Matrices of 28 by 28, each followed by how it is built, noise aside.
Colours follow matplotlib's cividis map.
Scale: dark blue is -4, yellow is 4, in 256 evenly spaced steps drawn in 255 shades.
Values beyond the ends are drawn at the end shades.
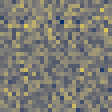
repeating columns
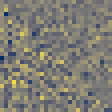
lower triangular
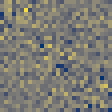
block diagonal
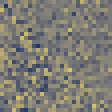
lower triangular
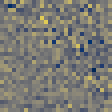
upper triangular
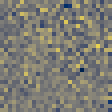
upper triangular
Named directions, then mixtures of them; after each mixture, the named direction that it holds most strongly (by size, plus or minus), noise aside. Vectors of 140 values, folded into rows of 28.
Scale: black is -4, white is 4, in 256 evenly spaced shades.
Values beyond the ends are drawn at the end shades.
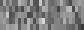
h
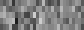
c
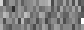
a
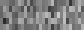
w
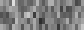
c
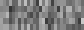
h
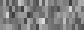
h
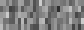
h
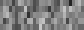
w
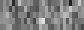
h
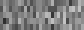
w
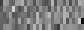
a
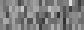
w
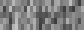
w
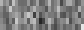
c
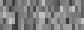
c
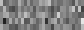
a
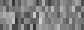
c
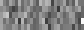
a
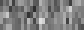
h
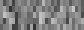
c
